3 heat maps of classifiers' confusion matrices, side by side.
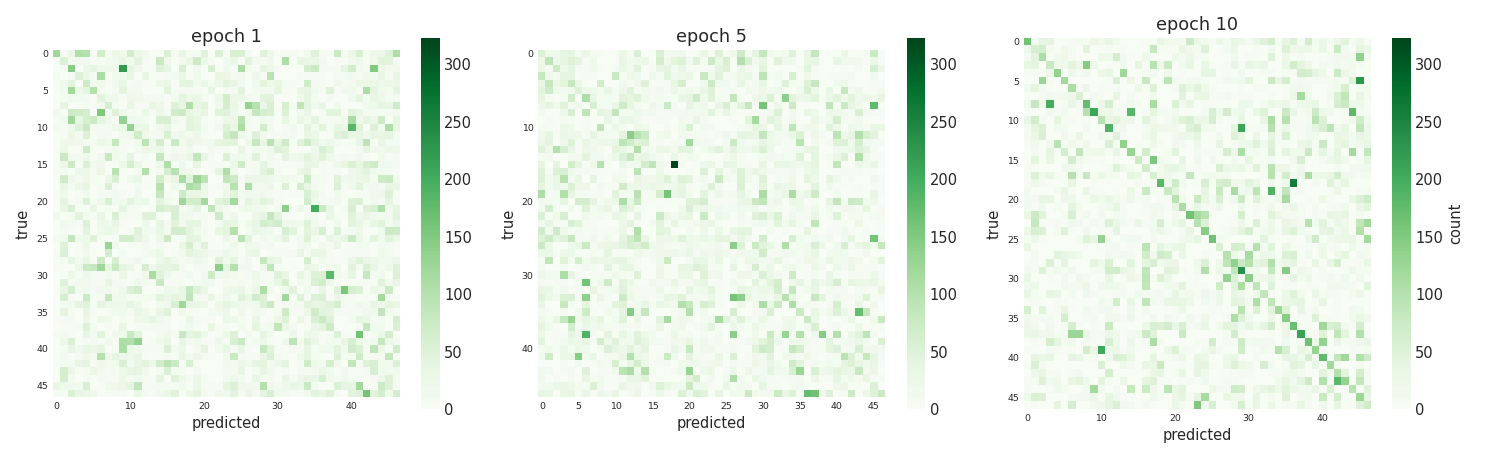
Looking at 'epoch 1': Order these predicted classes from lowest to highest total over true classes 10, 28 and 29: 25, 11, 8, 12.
11, 12, 25, 8
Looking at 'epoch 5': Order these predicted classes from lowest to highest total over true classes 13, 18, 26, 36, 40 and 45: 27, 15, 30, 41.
15, 41, 27, 30
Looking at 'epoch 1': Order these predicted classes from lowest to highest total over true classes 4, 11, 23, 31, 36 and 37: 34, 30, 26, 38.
26, 38, 34, 30
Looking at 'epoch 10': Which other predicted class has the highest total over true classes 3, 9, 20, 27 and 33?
35
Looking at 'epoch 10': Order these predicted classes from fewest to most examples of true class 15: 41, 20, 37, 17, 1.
20, 41, 1, 37, 17
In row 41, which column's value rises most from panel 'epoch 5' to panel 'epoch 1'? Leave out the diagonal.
6
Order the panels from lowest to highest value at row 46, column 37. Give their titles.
epoch 10, epoch 1, epoch 5
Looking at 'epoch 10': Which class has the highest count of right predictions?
29
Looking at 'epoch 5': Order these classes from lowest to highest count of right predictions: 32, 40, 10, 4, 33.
10, 40, 32, 4, 33
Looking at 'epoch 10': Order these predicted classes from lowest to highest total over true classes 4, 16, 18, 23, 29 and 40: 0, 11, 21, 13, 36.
0, 21, 11, 13, 36
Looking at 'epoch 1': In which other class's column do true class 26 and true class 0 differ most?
7
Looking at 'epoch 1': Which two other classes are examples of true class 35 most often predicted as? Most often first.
44, 31
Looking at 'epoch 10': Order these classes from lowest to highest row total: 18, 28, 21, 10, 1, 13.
21, 1, 13, 18, 10, 28
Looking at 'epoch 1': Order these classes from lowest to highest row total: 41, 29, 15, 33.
41, 15, 33, 29
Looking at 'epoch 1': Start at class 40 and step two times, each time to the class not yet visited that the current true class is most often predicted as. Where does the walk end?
2
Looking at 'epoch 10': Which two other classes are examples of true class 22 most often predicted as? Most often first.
23, 24
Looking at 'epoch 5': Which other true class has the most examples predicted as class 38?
33
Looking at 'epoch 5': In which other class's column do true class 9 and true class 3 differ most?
29
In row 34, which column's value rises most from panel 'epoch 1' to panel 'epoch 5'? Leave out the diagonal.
30
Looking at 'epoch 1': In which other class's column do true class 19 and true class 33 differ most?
31
